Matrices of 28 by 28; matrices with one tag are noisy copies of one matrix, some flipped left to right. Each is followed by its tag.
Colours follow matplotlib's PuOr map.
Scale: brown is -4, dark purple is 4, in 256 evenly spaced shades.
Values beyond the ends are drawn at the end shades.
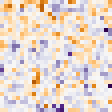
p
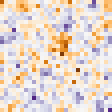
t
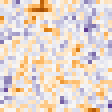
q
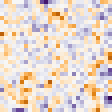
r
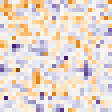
p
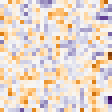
r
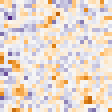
r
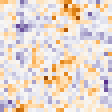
q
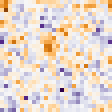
t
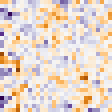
r
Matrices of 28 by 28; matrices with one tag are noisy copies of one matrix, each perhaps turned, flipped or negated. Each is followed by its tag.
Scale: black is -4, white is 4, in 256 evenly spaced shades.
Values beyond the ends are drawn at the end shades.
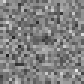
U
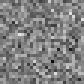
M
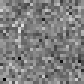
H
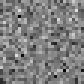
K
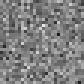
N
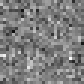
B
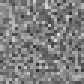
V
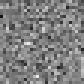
V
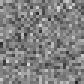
U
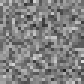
K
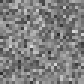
U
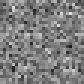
M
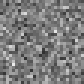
K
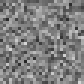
U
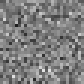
M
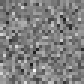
M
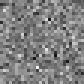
U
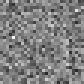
U
